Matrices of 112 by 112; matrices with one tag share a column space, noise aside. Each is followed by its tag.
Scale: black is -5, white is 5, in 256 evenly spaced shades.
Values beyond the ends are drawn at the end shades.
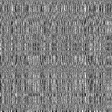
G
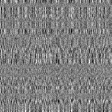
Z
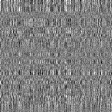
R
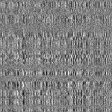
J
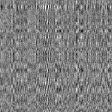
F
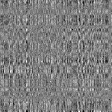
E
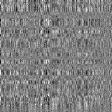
R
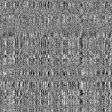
J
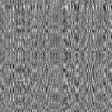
F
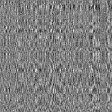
F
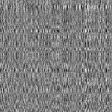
F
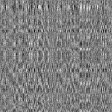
F
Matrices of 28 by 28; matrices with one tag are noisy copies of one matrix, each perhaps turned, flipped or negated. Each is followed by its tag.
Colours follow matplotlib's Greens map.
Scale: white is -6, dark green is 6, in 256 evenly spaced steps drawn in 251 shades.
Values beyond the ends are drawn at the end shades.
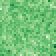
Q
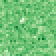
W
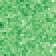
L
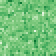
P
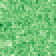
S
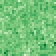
S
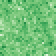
Q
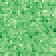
S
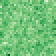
Q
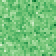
L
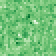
W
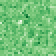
W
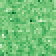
P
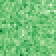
L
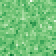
L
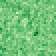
W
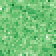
Q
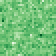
P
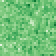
L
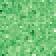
L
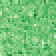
P
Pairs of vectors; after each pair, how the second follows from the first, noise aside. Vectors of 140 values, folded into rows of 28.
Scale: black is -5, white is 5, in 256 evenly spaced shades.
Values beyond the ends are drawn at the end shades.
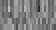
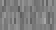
wrapped around, negated, shrunk.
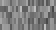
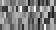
scaled up.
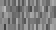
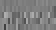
partly zeroed.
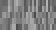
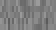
reversed, negated, shrunk.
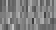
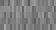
wrapped around, negated, shrunk.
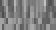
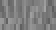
shrunk.
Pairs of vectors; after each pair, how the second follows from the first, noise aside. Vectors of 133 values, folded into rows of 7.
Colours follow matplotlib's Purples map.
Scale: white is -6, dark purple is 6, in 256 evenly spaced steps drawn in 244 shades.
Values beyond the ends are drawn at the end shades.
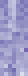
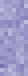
wrapped around, negated, shrunk.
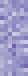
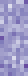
shuffled.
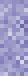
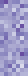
wrapped around, negated.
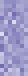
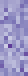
wrapped around, negated.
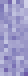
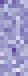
shuffled.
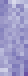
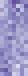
negated.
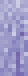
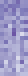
negated.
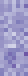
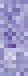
negated.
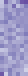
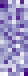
reversed, negated, scaled up.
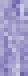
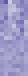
reversed, partly zeroed.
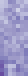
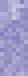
wrapped around, negated, shrunk.
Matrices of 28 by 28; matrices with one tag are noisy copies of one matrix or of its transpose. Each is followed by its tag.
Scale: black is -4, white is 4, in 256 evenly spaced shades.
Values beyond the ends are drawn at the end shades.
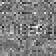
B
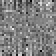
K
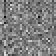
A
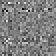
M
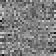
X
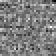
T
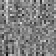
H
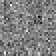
A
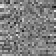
H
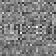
B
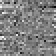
H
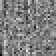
T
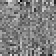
X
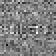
B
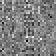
B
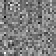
A
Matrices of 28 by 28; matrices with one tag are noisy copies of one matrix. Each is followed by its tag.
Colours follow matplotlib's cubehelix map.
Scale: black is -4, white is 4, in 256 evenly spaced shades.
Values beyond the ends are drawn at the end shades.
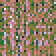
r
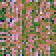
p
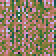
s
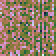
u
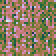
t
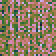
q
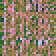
r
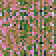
u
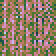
r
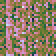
t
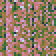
t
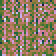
r
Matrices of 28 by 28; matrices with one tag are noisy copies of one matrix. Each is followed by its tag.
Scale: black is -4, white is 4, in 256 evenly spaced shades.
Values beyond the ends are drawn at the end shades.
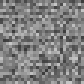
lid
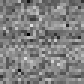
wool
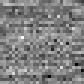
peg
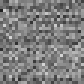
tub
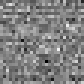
lid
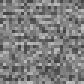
lid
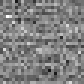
lid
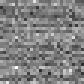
peg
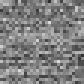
peg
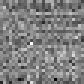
tub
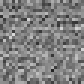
tub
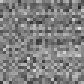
tub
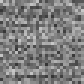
peg
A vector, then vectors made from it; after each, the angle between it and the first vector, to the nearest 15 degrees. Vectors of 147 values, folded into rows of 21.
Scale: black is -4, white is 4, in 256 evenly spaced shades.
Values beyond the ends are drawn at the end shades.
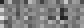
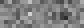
60 degrees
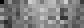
45 degrees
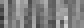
120 degrees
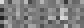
165 degrees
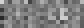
165 degrees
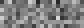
45 degrees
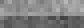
75 degrees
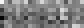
150 degrees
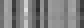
90 degrees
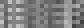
90 degrees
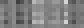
75 degrees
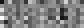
15 degrees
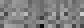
120 degrees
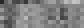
45 degrees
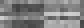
75 degrees
